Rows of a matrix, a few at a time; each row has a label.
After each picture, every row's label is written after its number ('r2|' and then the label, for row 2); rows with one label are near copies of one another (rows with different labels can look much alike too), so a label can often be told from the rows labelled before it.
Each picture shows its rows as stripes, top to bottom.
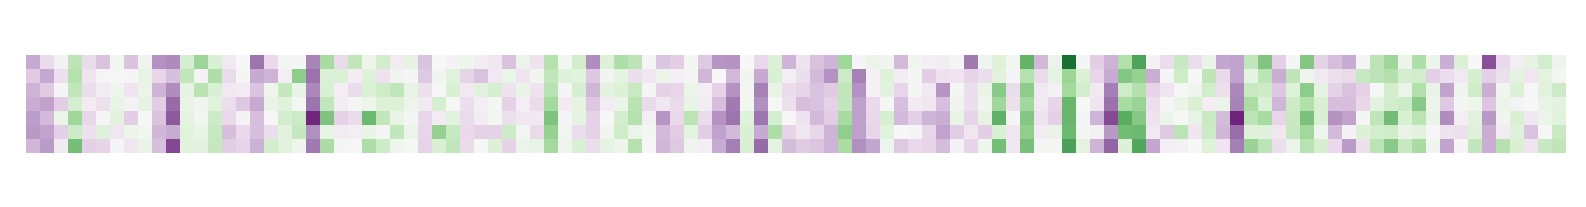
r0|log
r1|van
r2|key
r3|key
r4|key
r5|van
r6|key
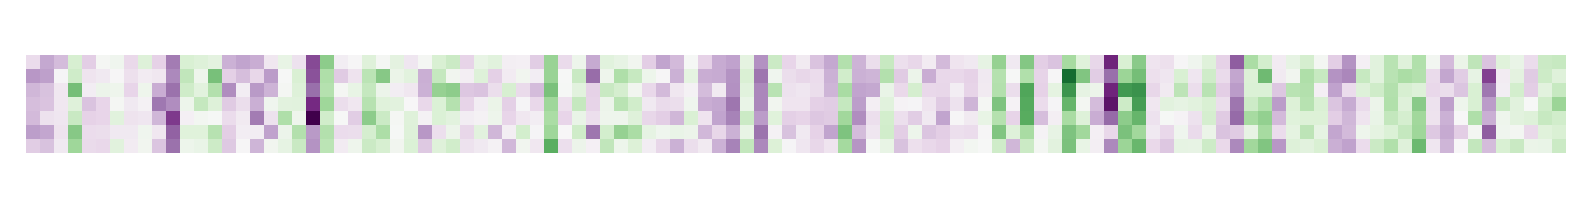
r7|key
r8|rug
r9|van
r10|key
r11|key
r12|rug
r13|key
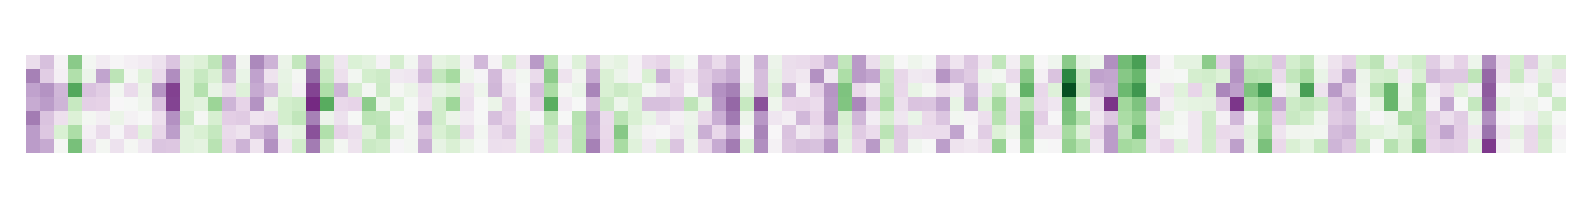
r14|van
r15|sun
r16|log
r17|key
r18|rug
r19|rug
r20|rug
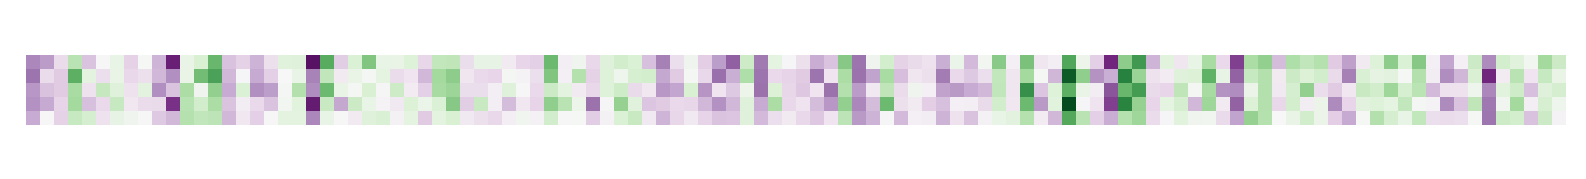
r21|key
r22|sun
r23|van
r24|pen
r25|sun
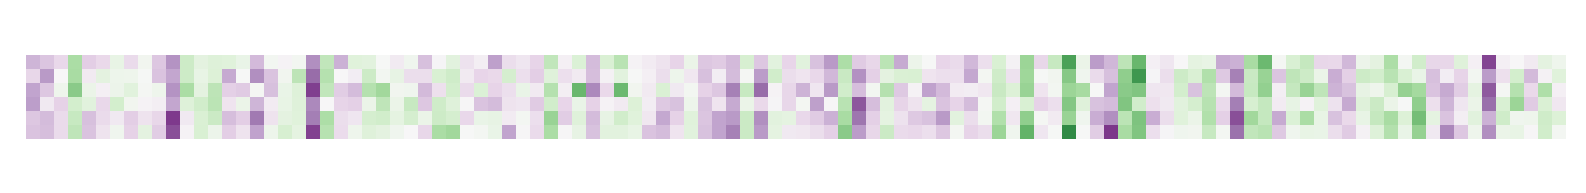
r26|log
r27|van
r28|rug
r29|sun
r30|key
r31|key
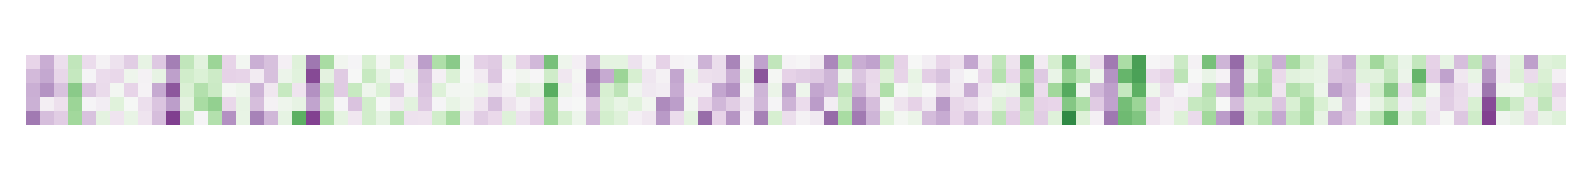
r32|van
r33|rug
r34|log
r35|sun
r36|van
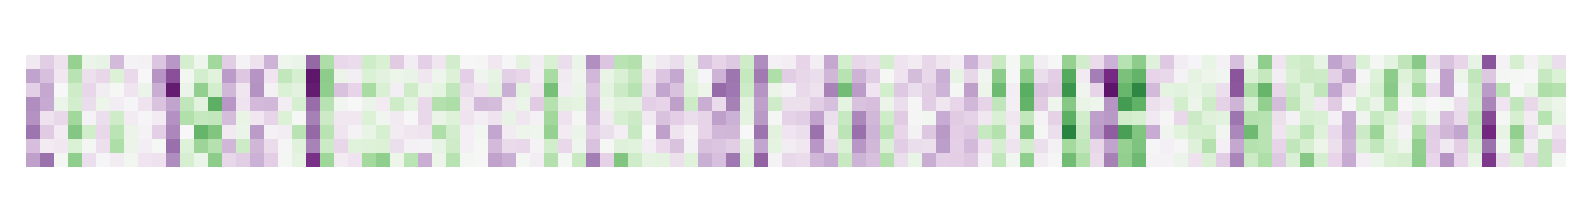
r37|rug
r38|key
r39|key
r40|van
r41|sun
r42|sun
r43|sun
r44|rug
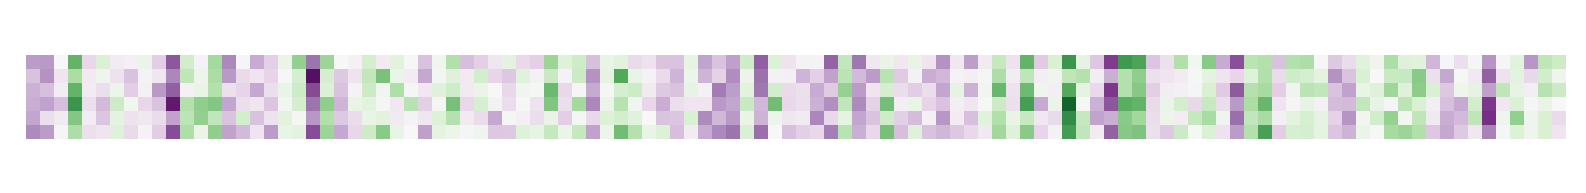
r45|van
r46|rug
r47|key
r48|pen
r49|sun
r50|rug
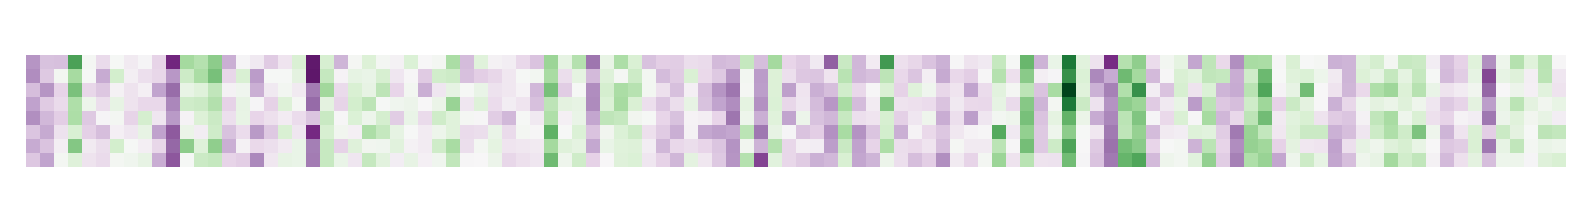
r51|pen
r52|sun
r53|log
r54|pen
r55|log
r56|key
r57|pen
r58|key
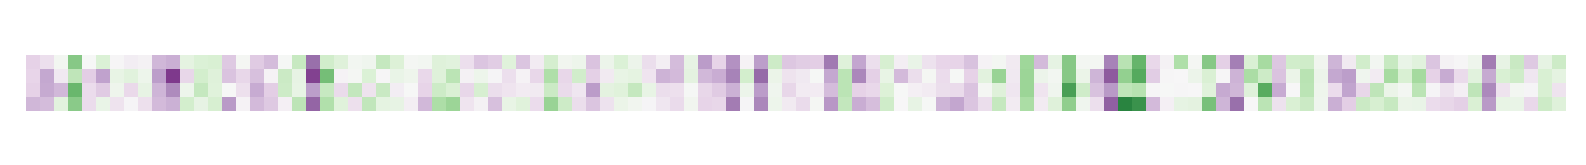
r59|van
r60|key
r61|log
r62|van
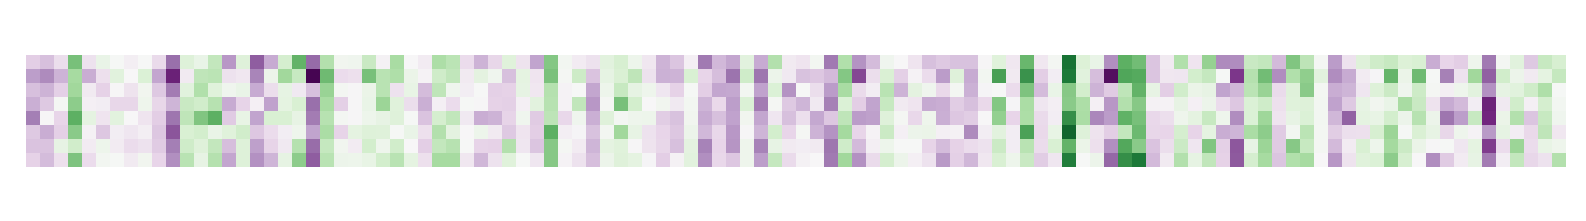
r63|van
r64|key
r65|log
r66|rug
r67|sun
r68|log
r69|van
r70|van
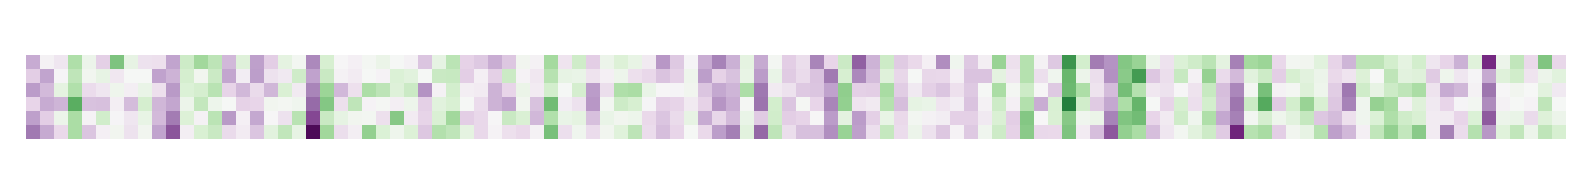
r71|sun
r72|van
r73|rug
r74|log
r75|van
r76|key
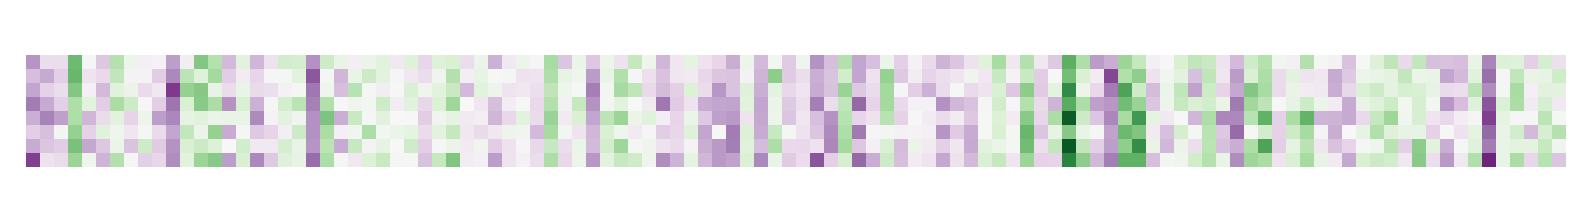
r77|sun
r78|pen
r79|pen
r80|sun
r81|log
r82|van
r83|log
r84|sun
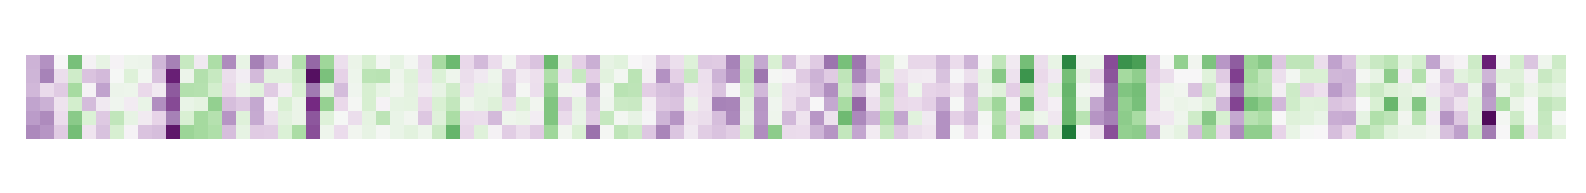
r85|van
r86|key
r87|pen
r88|key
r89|sun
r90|pen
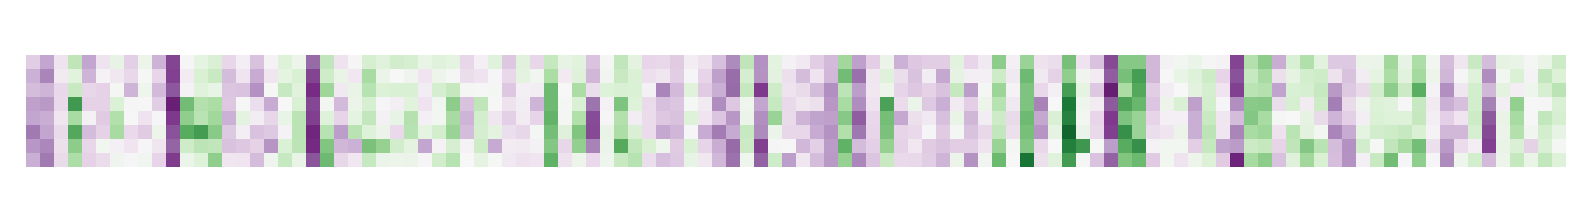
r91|key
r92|key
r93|key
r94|pen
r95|pen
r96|pen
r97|rug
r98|key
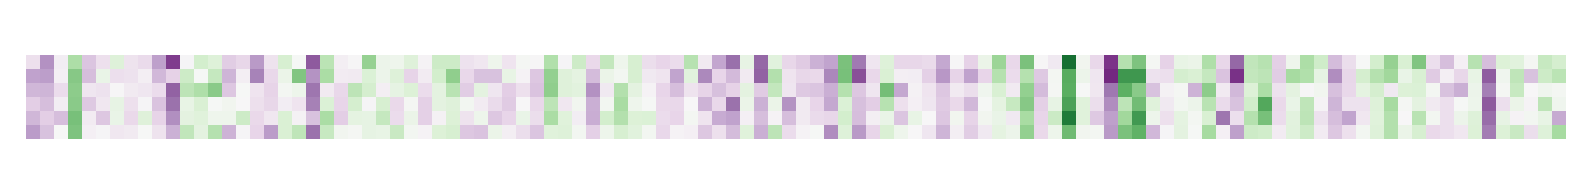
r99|key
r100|van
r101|pen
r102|log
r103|log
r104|van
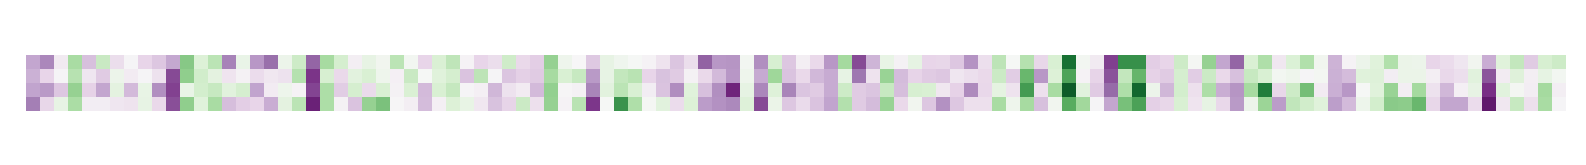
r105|van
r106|pen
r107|log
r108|rug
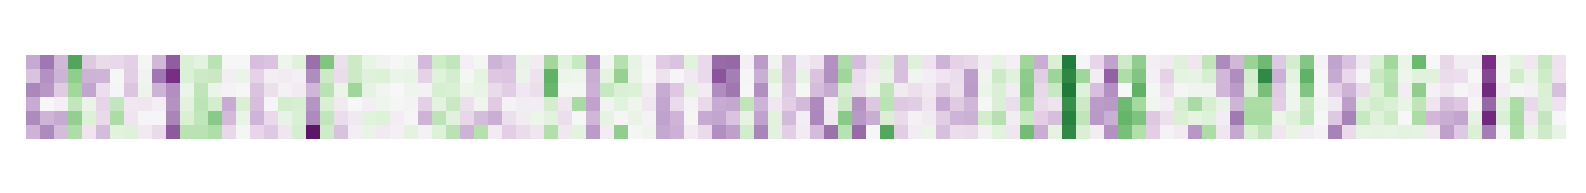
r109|log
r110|log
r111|log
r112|sun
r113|sun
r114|pen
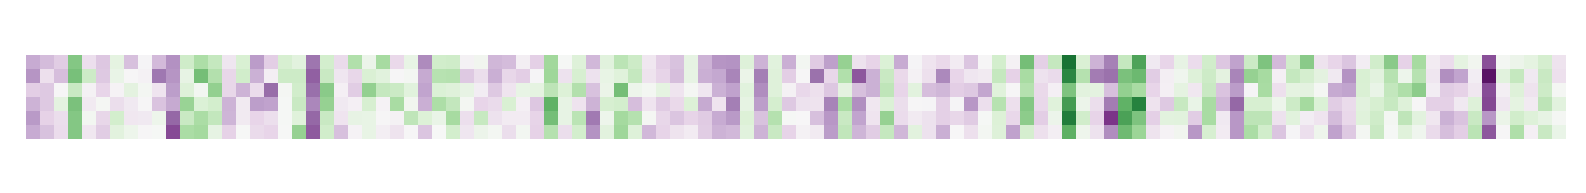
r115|log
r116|sun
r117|rug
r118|van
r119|pen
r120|pen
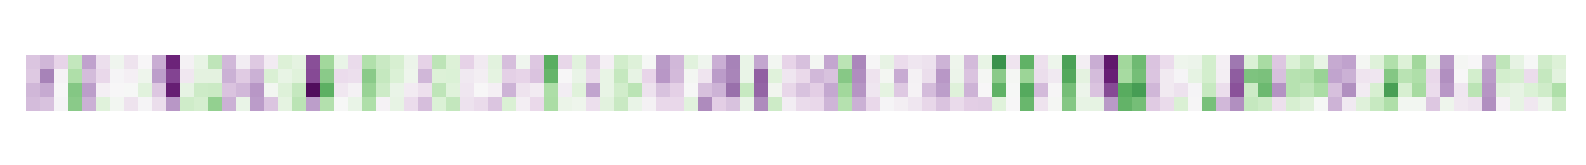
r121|key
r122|key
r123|key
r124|van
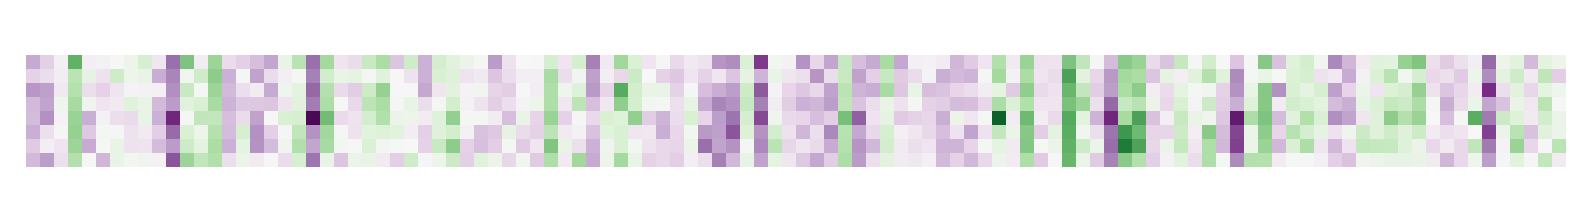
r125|rug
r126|sun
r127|rug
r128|rug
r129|key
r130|van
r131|van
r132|pen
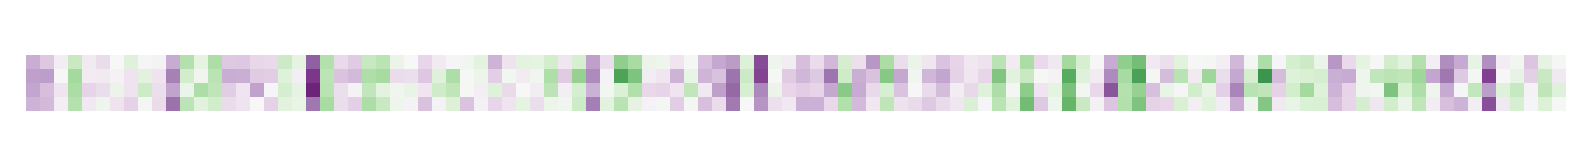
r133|rug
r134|rug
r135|key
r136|rug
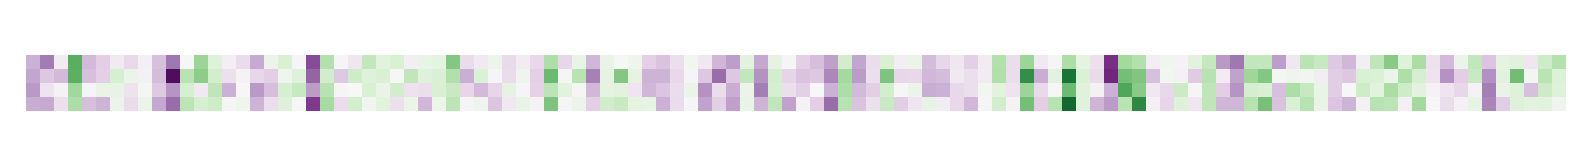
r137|key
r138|pen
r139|van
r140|log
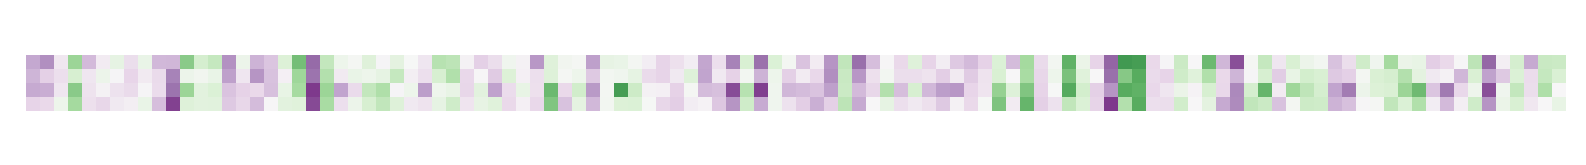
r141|van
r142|van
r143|rug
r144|key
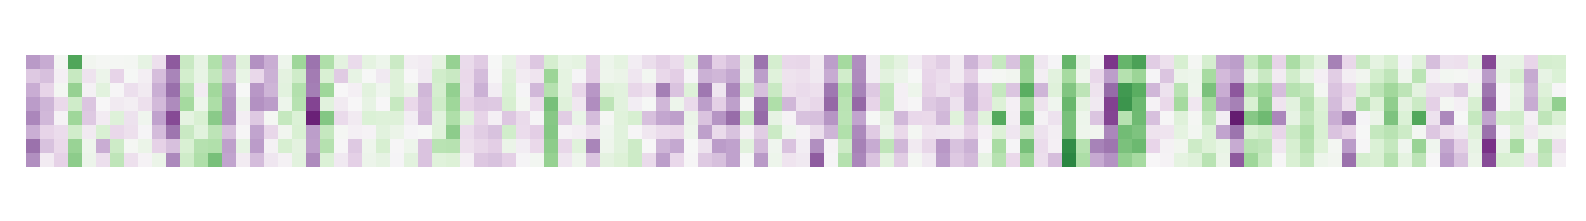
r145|van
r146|van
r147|van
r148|van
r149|key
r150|van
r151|sun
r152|sun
